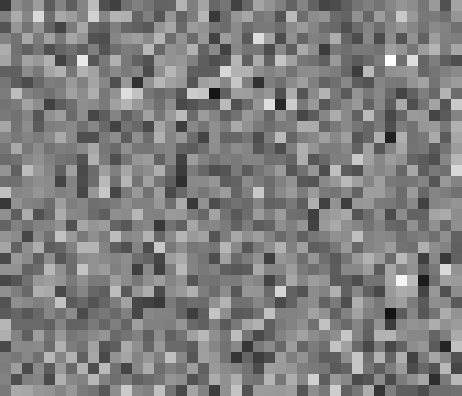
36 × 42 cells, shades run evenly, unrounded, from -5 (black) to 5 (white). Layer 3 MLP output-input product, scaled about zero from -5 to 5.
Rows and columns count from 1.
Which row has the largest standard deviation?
6
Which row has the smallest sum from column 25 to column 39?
19
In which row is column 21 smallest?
5
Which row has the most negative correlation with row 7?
17
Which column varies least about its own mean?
7
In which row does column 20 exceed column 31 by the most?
29
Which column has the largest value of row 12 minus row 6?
42
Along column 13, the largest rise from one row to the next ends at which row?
9
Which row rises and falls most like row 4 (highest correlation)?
36
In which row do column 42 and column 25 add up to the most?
10
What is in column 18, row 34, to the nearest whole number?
1
